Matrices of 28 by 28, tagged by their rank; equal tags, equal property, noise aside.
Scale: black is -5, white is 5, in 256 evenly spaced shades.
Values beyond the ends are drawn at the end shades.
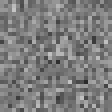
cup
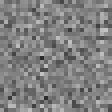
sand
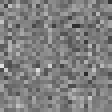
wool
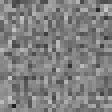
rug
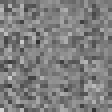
wool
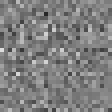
wool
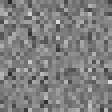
cup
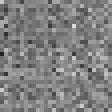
wool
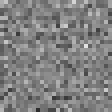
cup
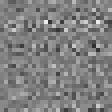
wool
